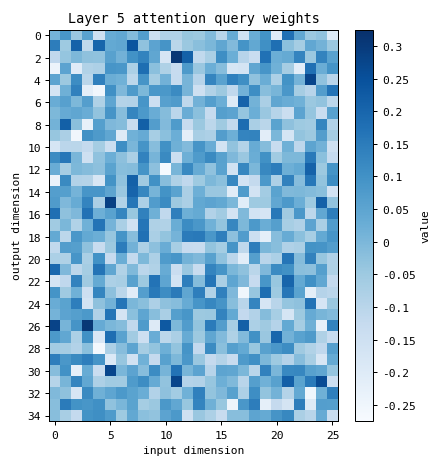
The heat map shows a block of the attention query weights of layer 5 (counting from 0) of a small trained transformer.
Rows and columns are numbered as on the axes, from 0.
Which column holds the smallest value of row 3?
0
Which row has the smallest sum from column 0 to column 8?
28
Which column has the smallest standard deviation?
22
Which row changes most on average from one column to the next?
26
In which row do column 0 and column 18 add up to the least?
13
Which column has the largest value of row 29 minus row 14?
18
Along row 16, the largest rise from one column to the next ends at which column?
20
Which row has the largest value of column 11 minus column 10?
2
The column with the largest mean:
8
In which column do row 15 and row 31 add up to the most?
24
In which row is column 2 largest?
1
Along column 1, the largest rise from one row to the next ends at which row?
11
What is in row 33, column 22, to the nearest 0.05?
0.15
